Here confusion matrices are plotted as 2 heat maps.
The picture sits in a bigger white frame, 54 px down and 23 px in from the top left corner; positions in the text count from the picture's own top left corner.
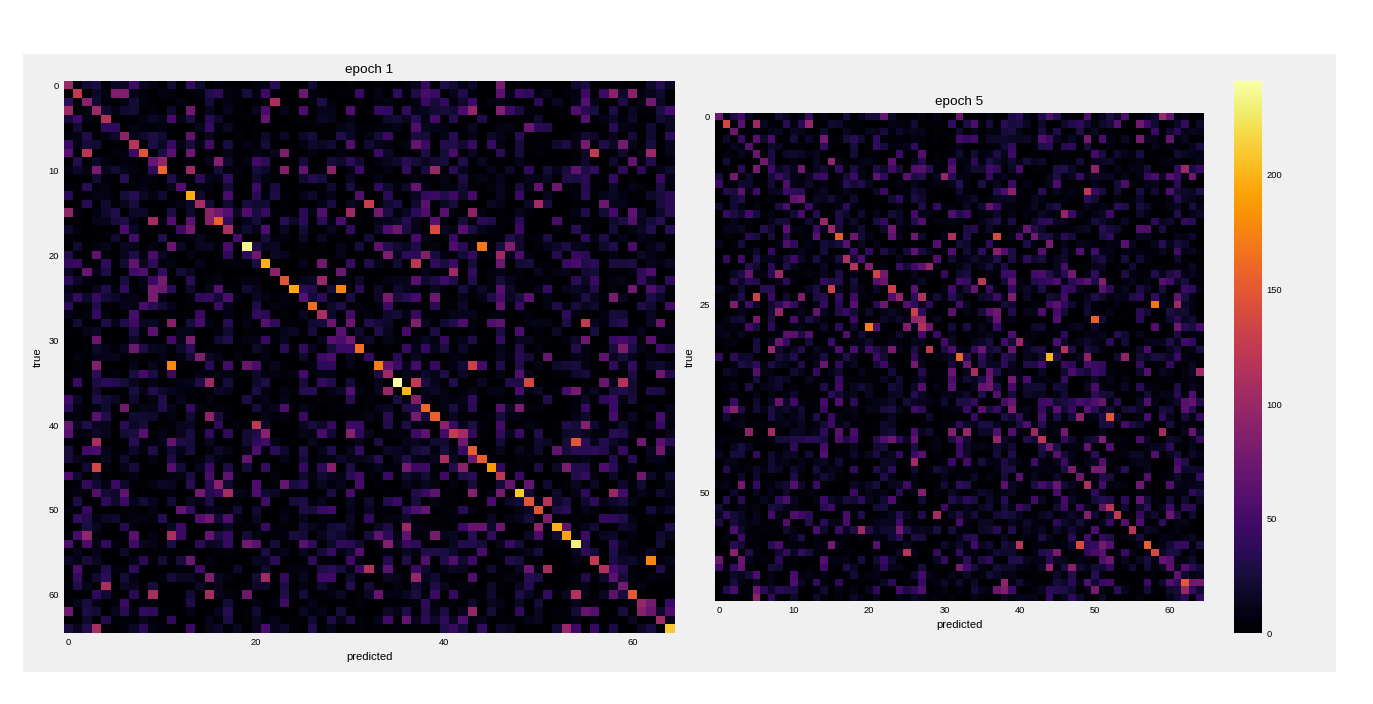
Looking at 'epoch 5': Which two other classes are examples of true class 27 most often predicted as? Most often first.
50, 26
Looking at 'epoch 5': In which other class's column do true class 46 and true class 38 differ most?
26
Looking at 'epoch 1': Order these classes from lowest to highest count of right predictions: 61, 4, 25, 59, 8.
25, 59, 61, 4, 8
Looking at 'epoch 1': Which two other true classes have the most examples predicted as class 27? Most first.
23, 21
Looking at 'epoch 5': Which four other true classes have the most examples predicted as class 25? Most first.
58, 28, 8, 49
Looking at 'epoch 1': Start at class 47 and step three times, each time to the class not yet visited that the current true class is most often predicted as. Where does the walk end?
10
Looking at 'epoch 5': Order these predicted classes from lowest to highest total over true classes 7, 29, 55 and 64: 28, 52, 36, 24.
52, 28, 36, 24
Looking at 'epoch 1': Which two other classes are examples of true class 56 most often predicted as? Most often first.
62, 13
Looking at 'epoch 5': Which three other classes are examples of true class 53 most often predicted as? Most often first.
29, 49, 60
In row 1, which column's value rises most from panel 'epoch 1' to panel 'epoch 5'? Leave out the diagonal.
12
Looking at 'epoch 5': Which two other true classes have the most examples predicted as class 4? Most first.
42, 21
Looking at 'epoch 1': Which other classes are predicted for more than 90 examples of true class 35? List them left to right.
15, 37, 49, 59
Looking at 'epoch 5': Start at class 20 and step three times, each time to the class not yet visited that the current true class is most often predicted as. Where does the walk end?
63
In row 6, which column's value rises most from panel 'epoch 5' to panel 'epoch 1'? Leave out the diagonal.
13
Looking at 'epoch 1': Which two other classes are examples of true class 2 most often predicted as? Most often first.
22, 62
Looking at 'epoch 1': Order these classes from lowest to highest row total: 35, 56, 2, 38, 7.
2, 38, 56, 7, 35
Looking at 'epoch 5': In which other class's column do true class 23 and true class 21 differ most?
15
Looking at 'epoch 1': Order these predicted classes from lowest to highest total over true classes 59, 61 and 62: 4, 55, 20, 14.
14, 20, 55, 4
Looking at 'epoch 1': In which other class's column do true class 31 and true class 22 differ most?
41
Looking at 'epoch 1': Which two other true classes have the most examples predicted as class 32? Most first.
14, 57
